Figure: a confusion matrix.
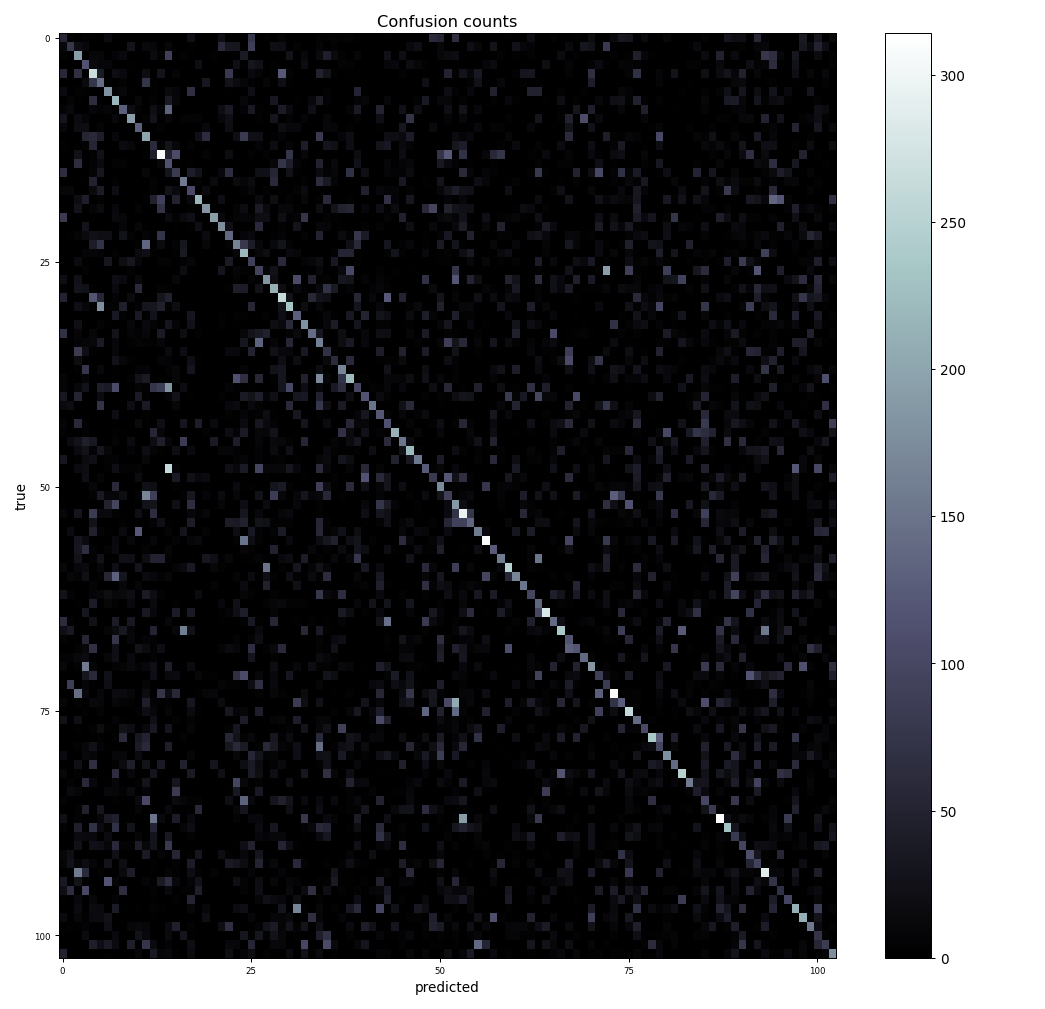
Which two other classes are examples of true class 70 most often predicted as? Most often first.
3, 98
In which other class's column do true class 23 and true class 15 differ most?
11
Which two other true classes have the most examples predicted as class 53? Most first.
87, 54
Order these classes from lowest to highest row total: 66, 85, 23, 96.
96, 85, 23, 66
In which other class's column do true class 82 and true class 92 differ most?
66
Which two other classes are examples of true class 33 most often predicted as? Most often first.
65, 0
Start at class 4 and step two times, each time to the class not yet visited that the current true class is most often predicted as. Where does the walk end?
43
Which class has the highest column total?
34
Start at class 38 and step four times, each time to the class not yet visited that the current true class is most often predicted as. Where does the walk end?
1
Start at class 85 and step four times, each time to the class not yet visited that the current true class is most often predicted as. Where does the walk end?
14
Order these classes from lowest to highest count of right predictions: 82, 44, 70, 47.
47, 70, 44, 82
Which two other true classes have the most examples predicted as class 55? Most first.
101, 78
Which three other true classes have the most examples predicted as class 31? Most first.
97, 27, 74
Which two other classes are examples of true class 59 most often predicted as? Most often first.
27, 52
